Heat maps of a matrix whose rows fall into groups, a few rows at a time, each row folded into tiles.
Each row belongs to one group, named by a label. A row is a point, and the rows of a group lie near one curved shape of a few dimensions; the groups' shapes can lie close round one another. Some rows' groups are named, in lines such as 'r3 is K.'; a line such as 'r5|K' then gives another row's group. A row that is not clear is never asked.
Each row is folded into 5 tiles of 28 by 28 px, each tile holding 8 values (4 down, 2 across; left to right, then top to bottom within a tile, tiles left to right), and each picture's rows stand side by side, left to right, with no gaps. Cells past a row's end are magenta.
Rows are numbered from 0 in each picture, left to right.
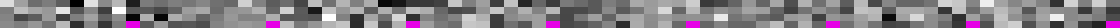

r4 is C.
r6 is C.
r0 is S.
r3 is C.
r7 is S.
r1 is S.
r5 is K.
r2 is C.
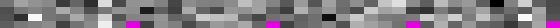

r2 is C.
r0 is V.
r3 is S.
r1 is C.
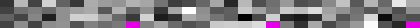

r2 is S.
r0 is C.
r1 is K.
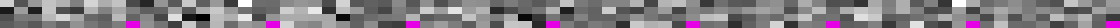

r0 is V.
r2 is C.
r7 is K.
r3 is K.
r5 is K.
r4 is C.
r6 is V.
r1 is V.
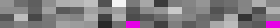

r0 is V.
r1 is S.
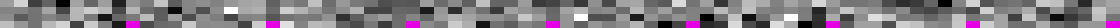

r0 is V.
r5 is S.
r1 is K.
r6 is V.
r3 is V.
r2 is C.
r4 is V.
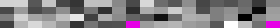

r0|S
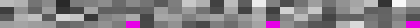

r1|V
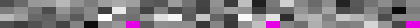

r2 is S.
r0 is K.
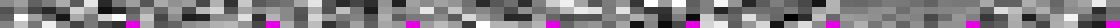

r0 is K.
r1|V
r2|V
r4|S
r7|S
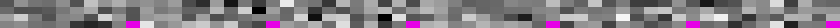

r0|K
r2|V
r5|K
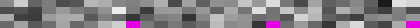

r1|C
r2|V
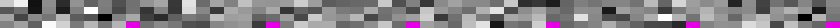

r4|K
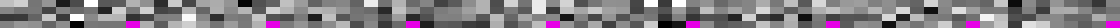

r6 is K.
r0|K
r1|C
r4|S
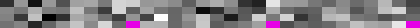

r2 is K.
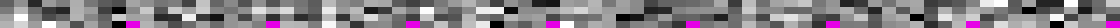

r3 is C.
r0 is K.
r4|C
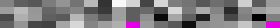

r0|V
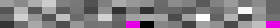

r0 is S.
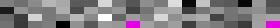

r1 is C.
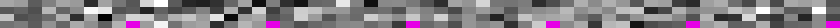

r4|C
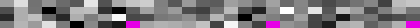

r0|K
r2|V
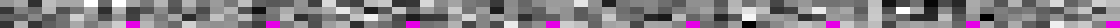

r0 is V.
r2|C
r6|V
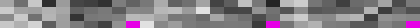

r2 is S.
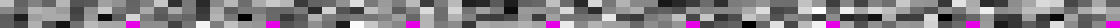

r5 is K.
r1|V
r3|V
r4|C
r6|S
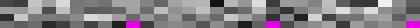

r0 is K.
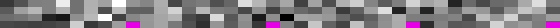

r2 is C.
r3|C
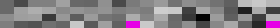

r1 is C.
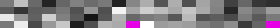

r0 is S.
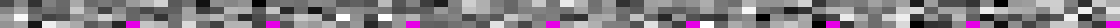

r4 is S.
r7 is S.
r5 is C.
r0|K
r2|S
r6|C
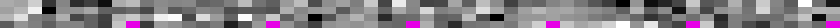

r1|S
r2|V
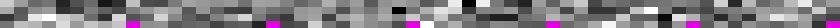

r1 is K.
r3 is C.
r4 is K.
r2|S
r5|C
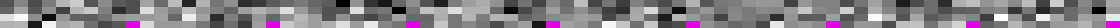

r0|K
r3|K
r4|K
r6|V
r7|S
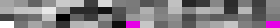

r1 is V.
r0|C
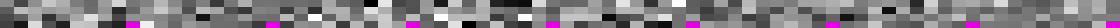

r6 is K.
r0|S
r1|C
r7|K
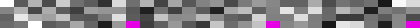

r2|V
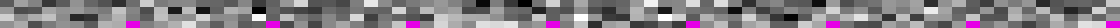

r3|V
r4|K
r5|S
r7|V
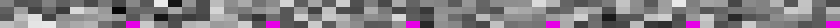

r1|V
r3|C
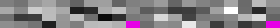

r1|K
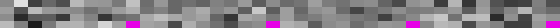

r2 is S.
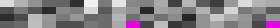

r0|K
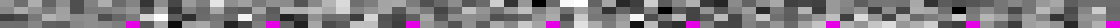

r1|K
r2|S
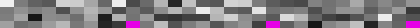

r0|V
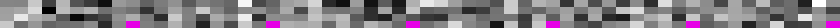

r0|C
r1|V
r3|K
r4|V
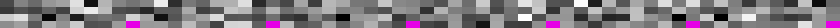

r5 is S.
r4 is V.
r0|K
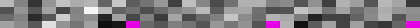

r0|V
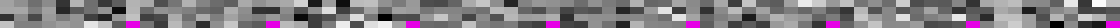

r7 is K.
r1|S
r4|C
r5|C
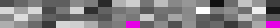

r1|S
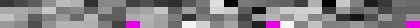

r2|C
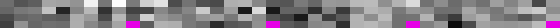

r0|V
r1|S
